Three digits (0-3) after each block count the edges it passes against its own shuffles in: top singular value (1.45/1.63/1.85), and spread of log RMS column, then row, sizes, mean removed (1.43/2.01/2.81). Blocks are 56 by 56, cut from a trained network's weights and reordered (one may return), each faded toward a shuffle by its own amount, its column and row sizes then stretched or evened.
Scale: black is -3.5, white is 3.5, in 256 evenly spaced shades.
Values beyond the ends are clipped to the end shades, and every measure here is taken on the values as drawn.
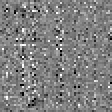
0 2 1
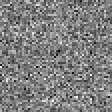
1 0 1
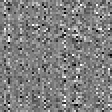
2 3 1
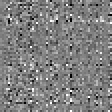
0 3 2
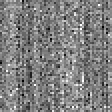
3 1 0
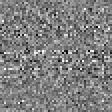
2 0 2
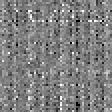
3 2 2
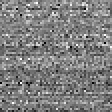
2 0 2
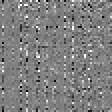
0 3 1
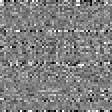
3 0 3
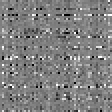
1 2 3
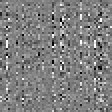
2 3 2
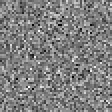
0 0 0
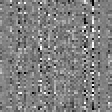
3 3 1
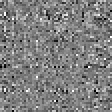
1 2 2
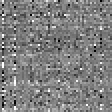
1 2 1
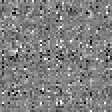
0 2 1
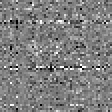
3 2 2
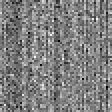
3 0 0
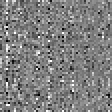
1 3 1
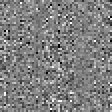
0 3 0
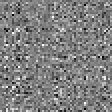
3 2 2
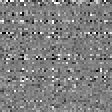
3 1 3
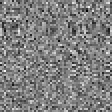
3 1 0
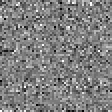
1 1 2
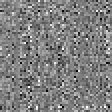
2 3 1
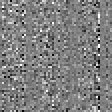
0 3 1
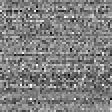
2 0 2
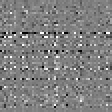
3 2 3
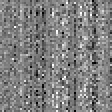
3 3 0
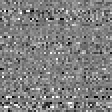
0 0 3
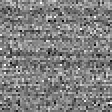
2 1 0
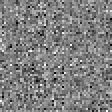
0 2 1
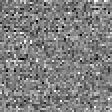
1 1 0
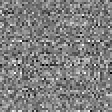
3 0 2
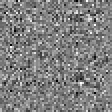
3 2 1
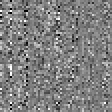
1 3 0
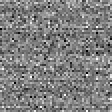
1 1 0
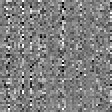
2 3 0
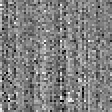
3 2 1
